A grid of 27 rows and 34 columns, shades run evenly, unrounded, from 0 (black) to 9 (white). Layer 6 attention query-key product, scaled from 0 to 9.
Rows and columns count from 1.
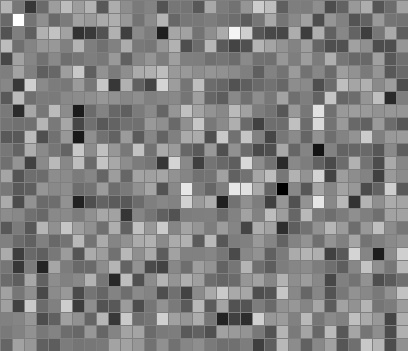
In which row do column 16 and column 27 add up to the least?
12
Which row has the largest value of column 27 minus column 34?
10
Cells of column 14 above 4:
17
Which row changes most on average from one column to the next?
3
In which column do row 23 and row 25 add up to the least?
4
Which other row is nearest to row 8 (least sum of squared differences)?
5
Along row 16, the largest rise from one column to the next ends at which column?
31
